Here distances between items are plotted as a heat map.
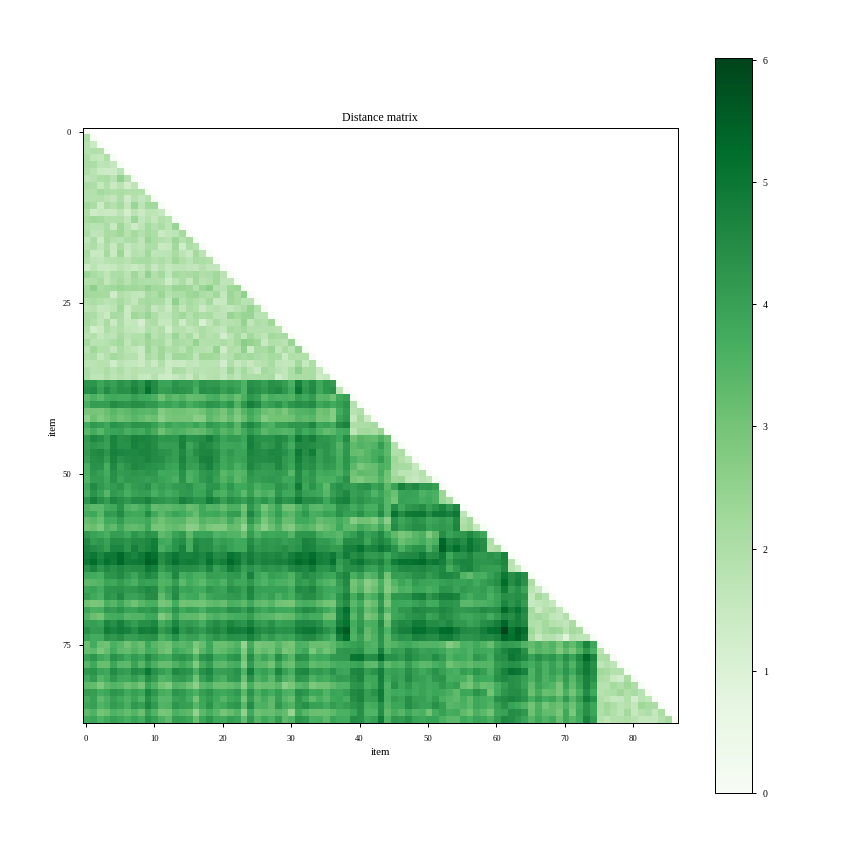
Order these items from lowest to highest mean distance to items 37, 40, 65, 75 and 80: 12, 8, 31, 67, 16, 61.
67, 16, 12, 8, 31, 61
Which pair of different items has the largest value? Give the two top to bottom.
61, 73
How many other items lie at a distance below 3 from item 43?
5
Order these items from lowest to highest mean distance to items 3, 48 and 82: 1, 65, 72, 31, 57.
1, 31, 65, 57, 72
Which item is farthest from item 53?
73
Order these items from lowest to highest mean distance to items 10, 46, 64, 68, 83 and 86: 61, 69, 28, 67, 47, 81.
81, 69, 67, 28, 47, 61
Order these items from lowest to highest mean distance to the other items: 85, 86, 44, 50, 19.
19, 85, 44, 86, 50
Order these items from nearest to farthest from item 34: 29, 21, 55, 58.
29, 21, 58, 55
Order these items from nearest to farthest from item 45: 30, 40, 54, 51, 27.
51, 54, 40, 30, 27
